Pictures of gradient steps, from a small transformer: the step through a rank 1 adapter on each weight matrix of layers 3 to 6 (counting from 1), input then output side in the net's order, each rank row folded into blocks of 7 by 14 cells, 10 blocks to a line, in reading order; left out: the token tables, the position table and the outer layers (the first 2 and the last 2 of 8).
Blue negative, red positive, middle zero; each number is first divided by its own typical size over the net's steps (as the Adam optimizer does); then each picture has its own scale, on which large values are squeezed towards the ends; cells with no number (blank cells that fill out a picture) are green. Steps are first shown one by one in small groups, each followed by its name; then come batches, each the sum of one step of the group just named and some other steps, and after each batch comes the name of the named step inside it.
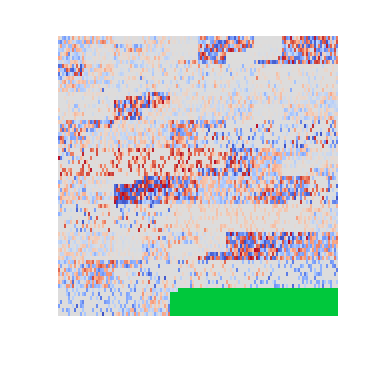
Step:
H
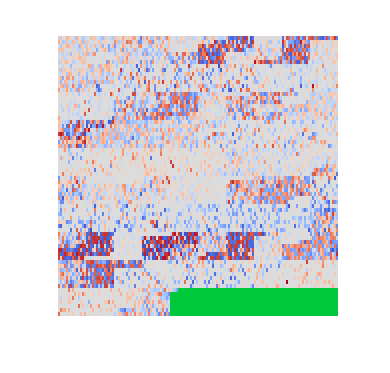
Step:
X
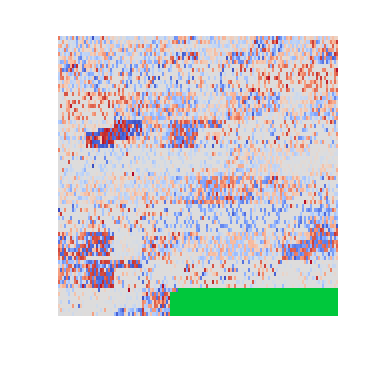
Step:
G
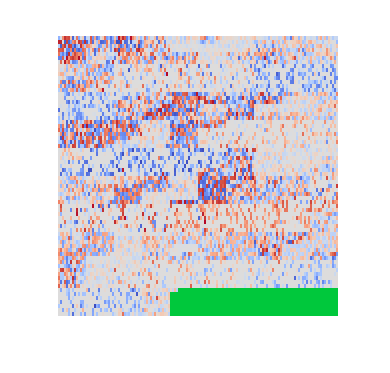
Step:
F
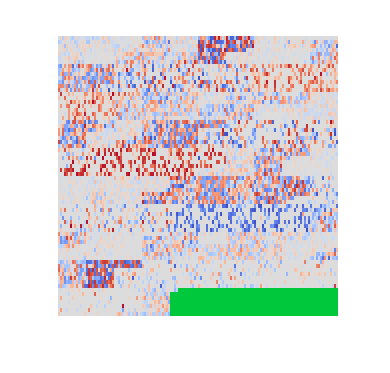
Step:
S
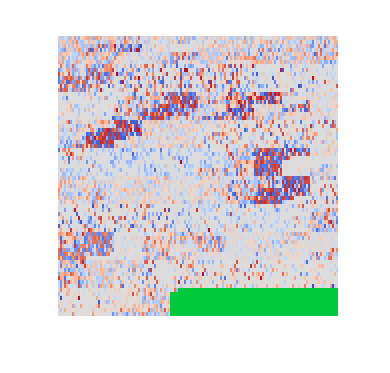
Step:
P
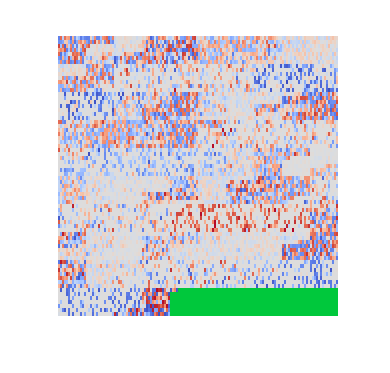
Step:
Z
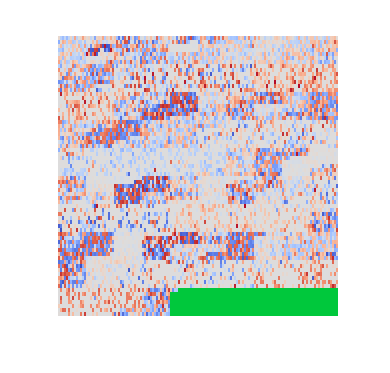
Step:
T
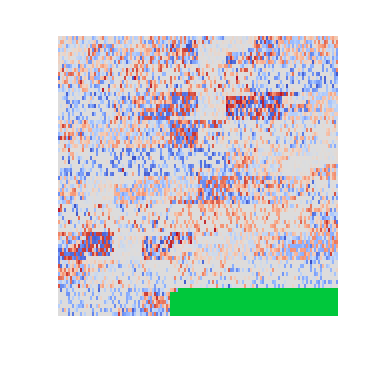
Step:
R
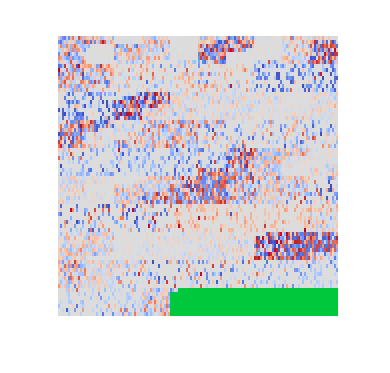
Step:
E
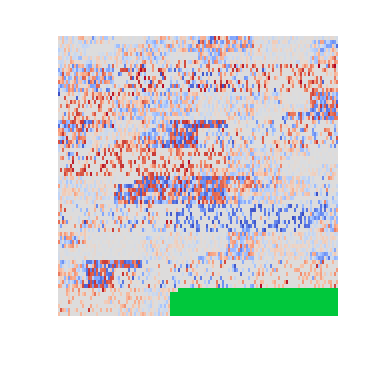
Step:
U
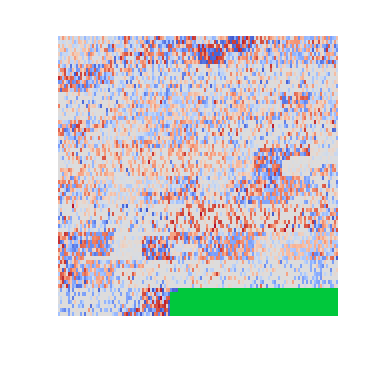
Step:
Z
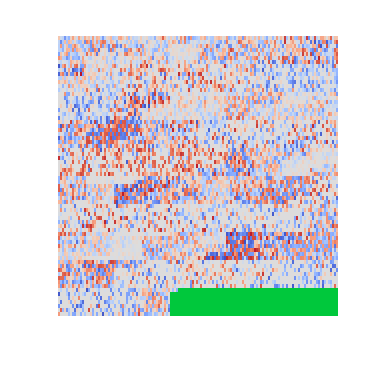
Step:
H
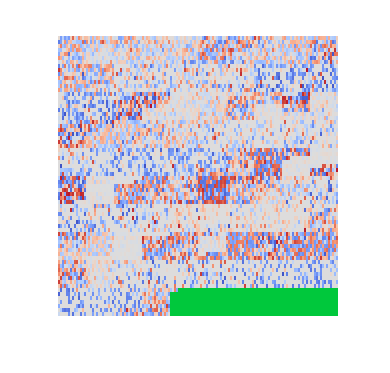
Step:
E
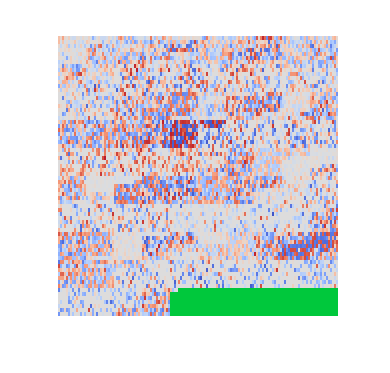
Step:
R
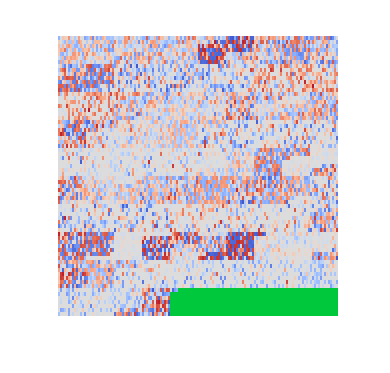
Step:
X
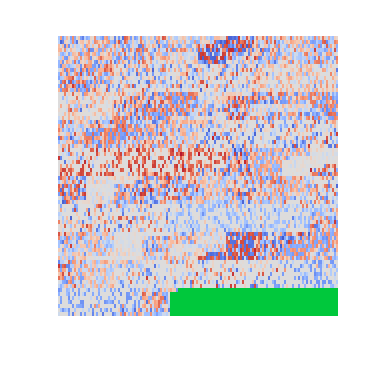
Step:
H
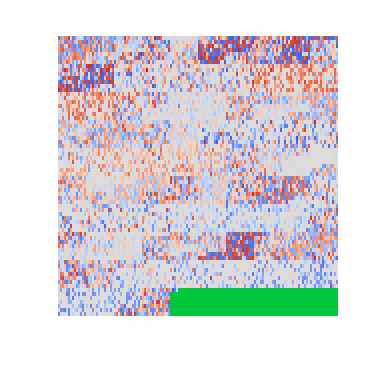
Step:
S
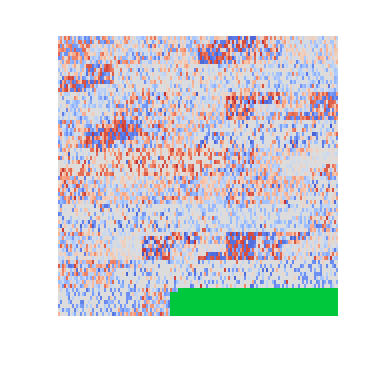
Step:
X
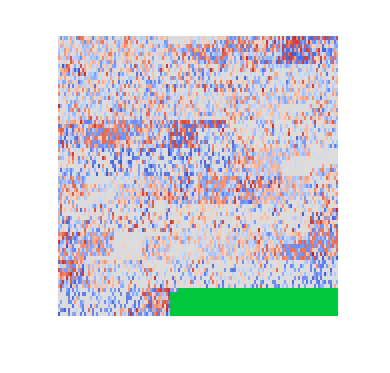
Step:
Z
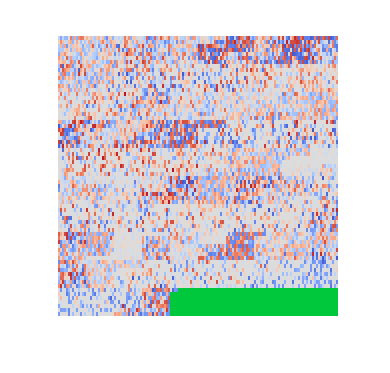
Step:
S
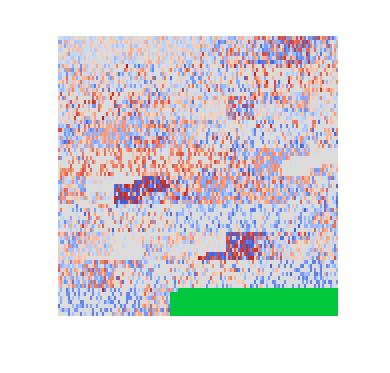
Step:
H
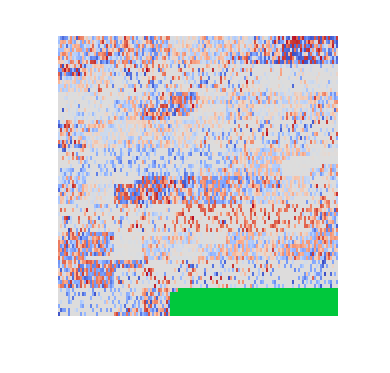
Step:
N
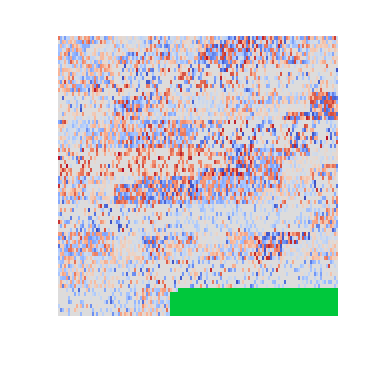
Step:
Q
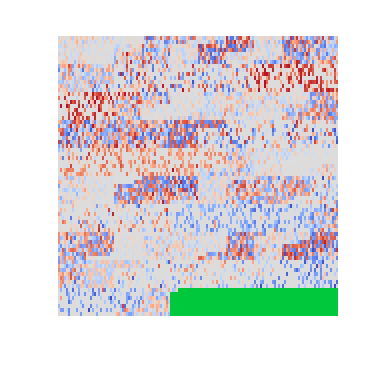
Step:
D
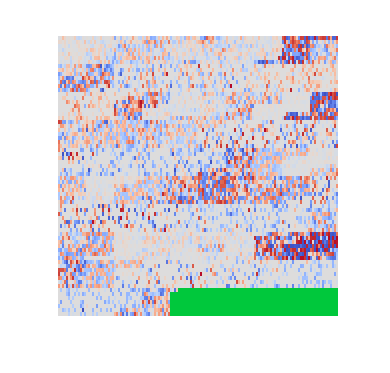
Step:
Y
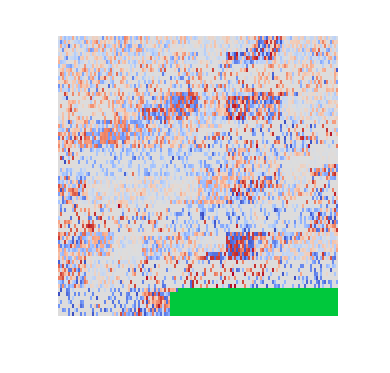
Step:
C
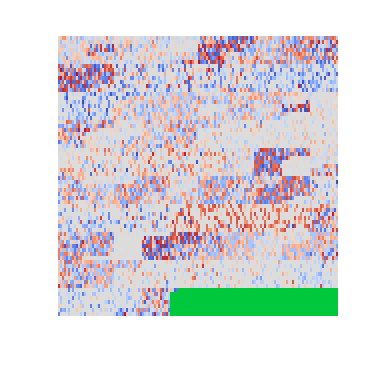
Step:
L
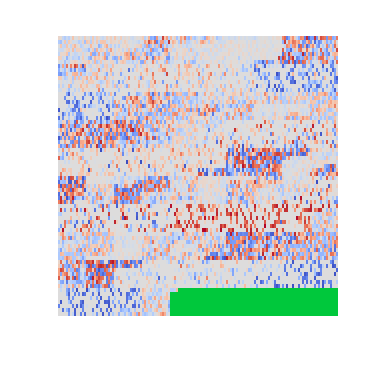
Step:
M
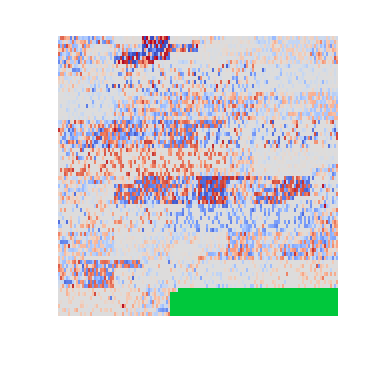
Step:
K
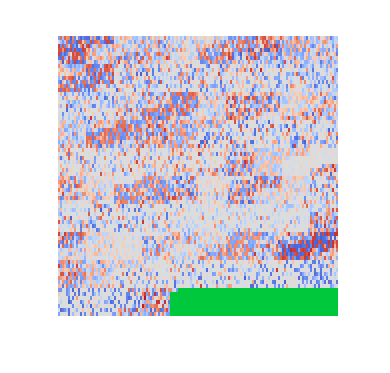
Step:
Q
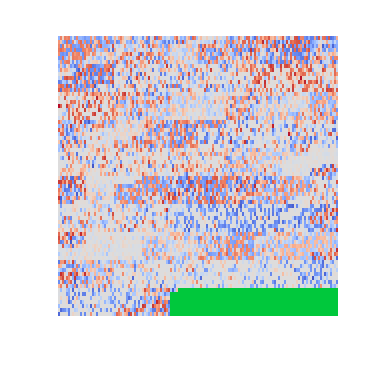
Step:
D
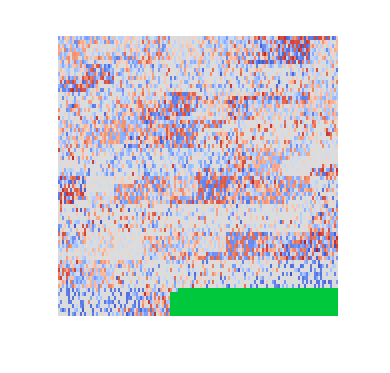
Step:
Y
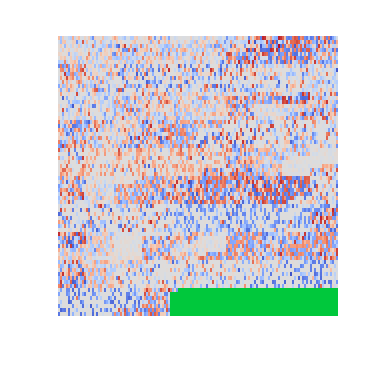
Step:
Q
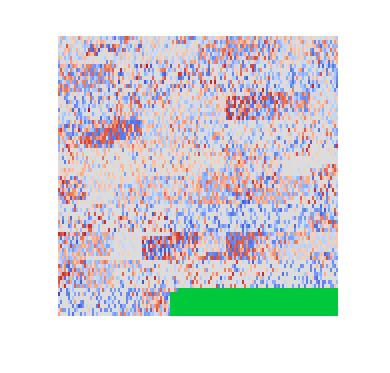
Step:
C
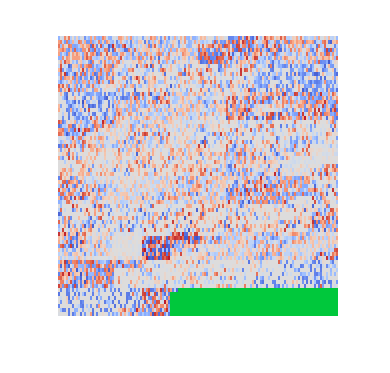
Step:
L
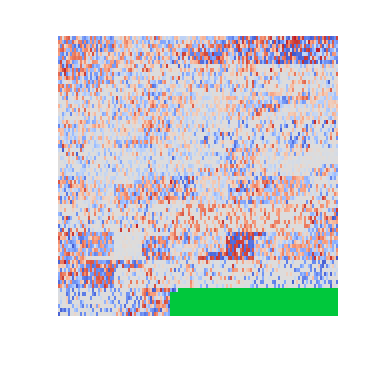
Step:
N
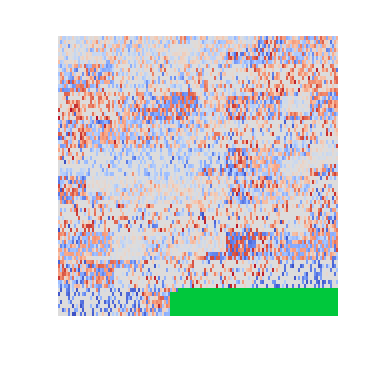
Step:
C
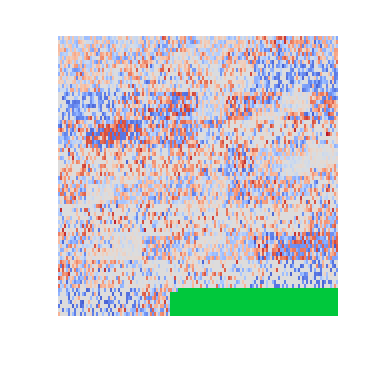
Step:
M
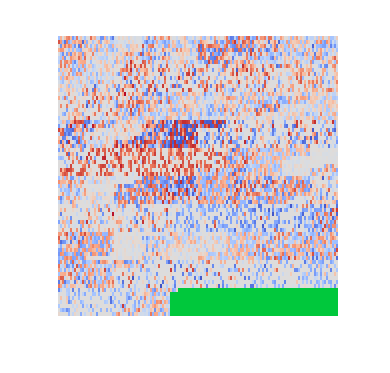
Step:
D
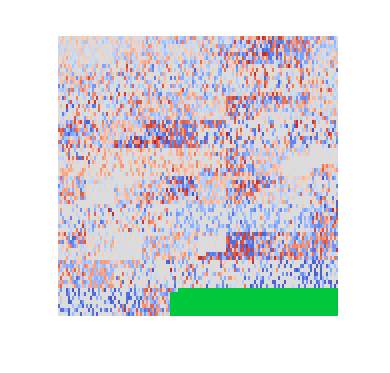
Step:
D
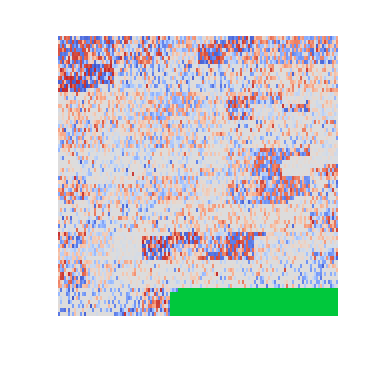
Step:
L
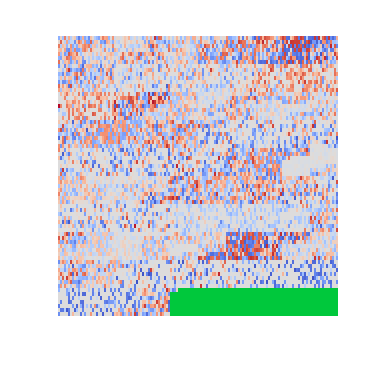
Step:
Y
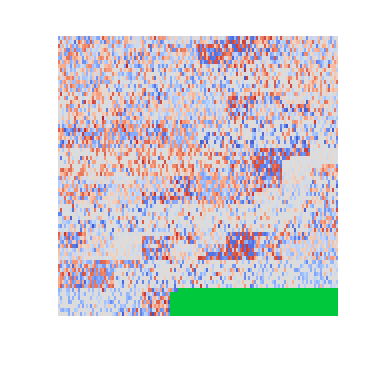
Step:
L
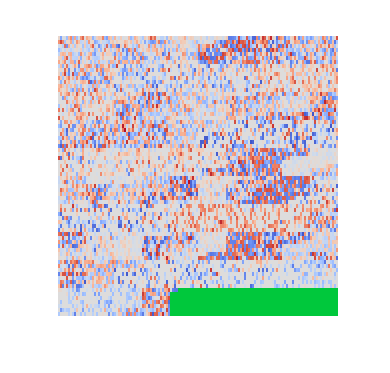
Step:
Q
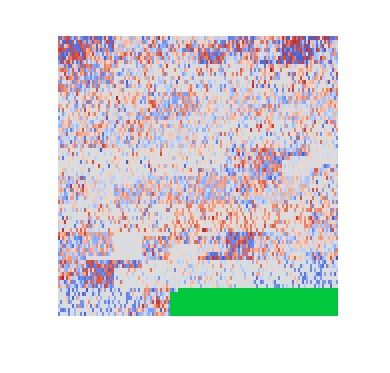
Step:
M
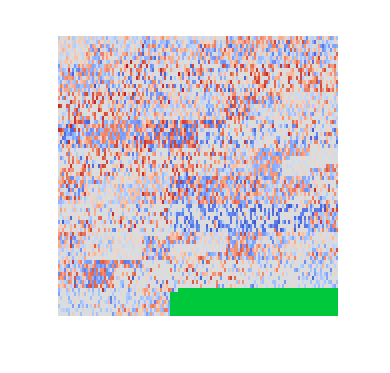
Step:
D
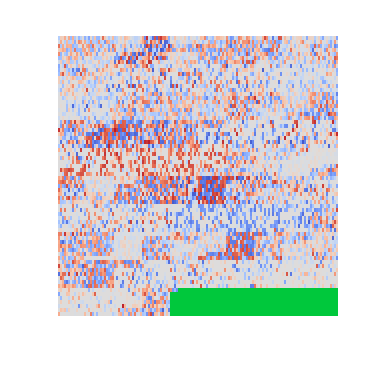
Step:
K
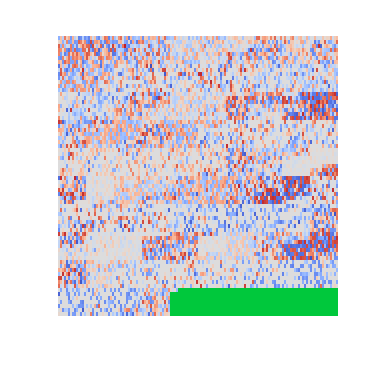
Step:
Y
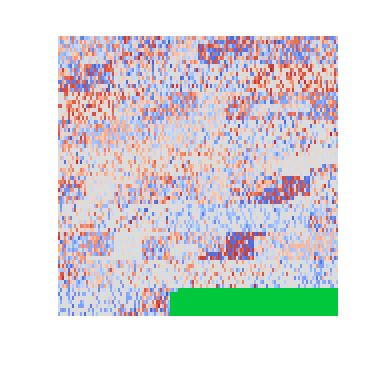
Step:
C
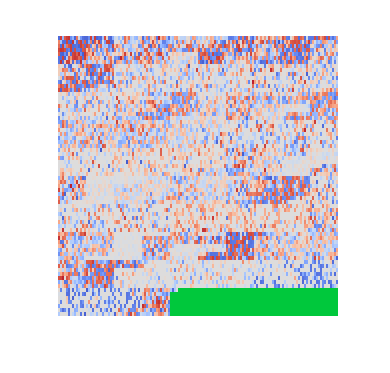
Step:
M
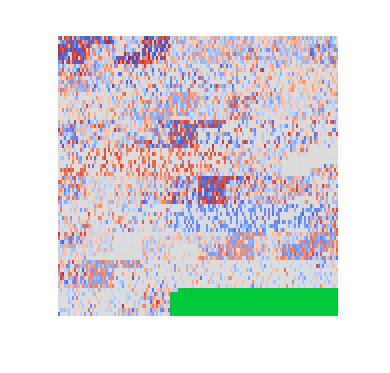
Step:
K
